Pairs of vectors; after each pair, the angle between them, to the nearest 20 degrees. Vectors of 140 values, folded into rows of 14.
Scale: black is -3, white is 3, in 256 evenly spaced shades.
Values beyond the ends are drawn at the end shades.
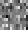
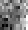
140 degrees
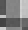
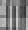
120 degrees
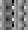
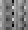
20 degrees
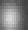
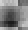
140 degrees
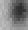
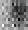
40 degrees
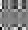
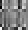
160 degrees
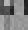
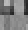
20 degrees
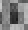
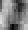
100 degrees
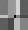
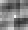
120 degrees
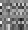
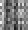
60 degrees
